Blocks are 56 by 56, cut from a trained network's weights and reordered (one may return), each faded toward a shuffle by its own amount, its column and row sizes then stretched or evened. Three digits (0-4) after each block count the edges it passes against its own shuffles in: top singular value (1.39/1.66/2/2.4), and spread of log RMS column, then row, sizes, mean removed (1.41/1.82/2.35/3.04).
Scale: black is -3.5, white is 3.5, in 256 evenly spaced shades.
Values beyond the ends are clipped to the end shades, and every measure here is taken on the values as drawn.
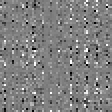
1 4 2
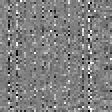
2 4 1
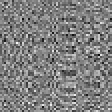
4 2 2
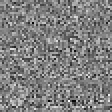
1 1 3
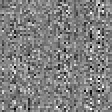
0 4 1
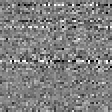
3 1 4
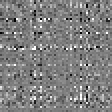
3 4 4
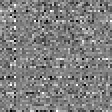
1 2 4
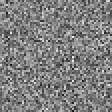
1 1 1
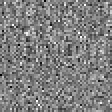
3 0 0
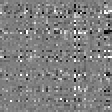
3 3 4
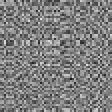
4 0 2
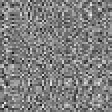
4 3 1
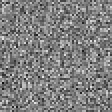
2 1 0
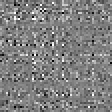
1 3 4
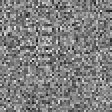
3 2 1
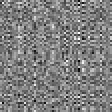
4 4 2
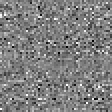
2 1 3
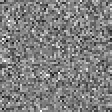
1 1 0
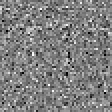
2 0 1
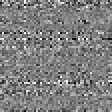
1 2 4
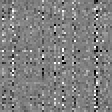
3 4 2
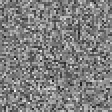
0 0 0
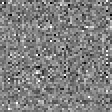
1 2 2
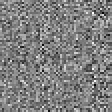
3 3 0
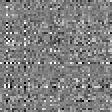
2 3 4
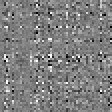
0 4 3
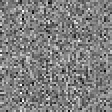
1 3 0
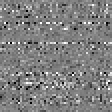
2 0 4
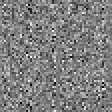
1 3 1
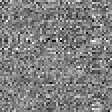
3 0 3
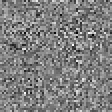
0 2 3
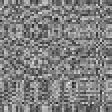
4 1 0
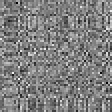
4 2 1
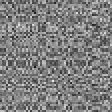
4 0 1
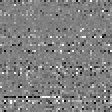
1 1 4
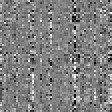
3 4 0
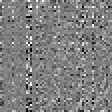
0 4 3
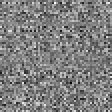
0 1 4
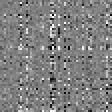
2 4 3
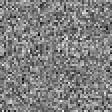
2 1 0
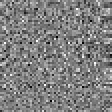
3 1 2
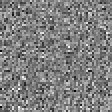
3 3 1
